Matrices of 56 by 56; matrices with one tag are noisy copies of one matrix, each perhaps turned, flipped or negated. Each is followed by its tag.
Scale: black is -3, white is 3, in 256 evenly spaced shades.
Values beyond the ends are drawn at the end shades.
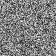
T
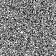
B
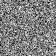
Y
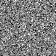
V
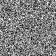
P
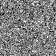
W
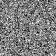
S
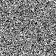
T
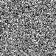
S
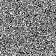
B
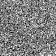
B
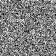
S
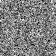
S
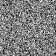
V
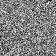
T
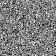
W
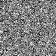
S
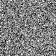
Y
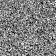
W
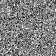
P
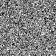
W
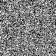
S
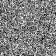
S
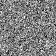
P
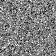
P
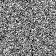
Y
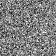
B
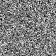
T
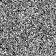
W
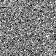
Y
